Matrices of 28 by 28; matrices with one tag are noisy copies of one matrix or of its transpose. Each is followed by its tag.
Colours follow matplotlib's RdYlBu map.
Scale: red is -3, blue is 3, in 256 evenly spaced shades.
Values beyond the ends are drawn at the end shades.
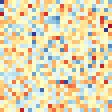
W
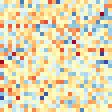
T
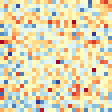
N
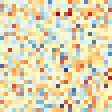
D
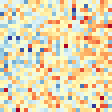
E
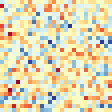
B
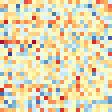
N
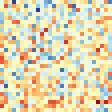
E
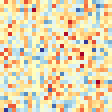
B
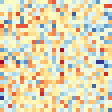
T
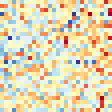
E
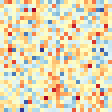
B
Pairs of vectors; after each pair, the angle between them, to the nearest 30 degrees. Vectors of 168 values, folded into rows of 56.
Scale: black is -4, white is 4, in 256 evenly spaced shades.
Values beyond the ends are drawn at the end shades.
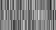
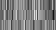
60 degrees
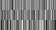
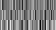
150 degrees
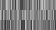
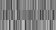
120 degrees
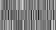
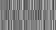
60 degrees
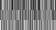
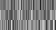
90 degrees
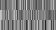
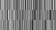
60 degrees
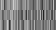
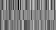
120 degrees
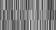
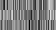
150 degrees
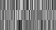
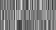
30 degrees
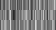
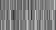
30 degrees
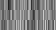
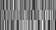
90 degrees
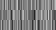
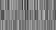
90 degrees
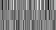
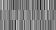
150 degrees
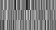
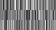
150 degrees
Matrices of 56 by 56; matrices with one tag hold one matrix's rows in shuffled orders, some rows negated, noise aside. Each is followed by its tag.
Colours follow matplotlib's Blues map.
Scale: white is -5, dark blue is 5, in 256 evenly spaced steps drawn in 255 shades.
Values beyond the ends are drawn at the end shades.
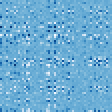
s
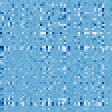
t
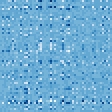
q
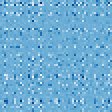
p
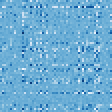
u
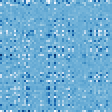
s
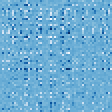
q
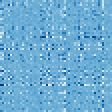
t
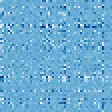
t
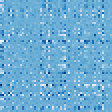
t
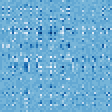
q
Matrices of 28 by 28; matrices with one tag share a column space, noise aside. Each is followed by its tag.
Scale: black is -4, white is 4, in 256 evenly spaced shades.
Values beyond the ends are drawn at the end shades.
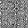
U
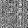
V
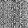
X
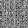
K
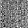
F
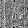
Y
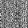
F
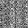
U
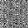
X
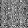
Y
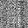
U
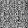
F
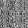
F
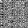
X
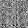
V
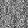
Y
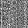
U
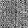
V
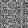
X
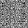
X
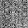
V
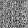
F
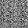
K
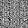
K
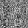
Y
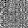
V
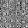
F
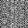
X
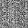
K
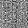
K
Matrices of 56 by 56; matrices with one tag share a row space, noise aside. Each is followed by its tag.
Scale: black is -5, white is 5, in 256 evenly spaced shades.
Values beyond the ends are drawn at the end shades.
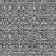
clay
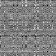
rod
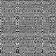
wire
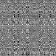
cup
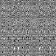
cup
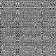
wire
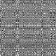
wire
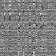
clay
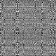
wire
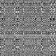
wire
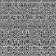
cup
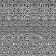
cup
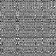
wire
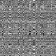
clay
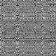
wire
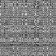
rod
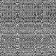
wire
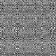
wire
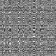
clay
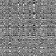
clay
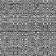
rod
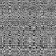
clay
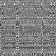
wire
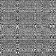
wire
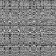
clay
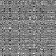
clay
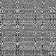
wire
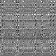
wire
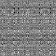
cup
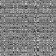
rod
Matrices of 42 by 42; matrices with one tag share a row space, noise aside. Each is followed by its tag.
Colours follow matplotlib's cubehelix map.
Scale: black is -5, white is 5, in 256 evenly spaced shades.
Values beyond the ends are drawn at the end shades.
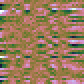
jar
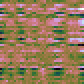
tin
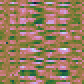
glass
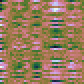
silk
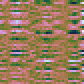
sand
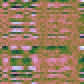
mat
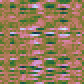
glass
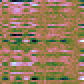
mat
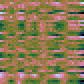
tin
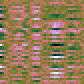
silk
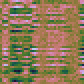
mat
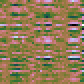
sand
